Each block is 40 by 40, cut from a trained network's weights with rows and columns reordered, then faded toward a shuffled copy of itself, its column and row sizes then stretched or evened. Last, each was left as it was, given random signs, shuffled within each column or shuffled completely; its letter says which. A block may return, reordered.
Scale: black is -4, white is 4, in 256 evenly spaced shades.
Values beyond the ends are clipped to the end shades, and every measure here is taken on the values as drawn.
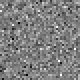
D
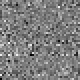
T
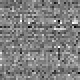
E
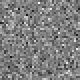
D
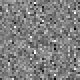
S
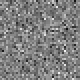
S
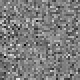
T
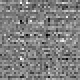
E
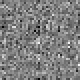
E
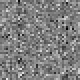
S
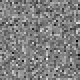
S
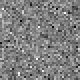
D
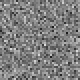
D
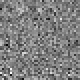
E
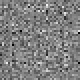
E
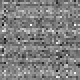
E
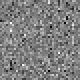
S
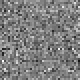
T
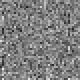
S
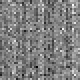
E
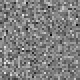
S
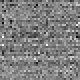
E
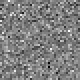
D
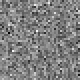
S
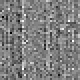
E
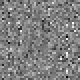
S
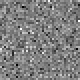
D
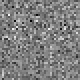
T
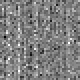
S
